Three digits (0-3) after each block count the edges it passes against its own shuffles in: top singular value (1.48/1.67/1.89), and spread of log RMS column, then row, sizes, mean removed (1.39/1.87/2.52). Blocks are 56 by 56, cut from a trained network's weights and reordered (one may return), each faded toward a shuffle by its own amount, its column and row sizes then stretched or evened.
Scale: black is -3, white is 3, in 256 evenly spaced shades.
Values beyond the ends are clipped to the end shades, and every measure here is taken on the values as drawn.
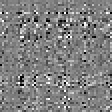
2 3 3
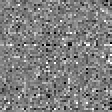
0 2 2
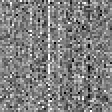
2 2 0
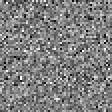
1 0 1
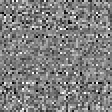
2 1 3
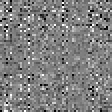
0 3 3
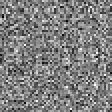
3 1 0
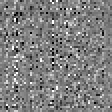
0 3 2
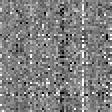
2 2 2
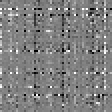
3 3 3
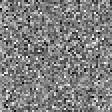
0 1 0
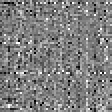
0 2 2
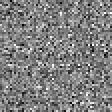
0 1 1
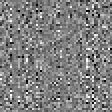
2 3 1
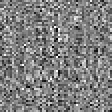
3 2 1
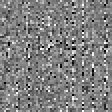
1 3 1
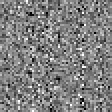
0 2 0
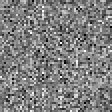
1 1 0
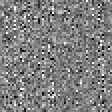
0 3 0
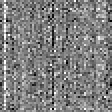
3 2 1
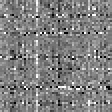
3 1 3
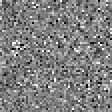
0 0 1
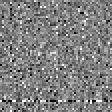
2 0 1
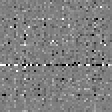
3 1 2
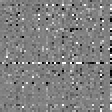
2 2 2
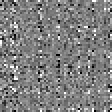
0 3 2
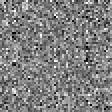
0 2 1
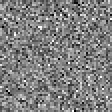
1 0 0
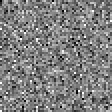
0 1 0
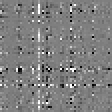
2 3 3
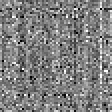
2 1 2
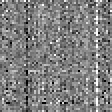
3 2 2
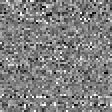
1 0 3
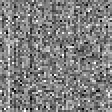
1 0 1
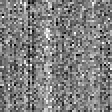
2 2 0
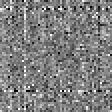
1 0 2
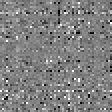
0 2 3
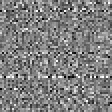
2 0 2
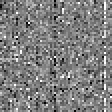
1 2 1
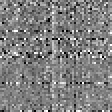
2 0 3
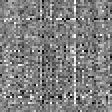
3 1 3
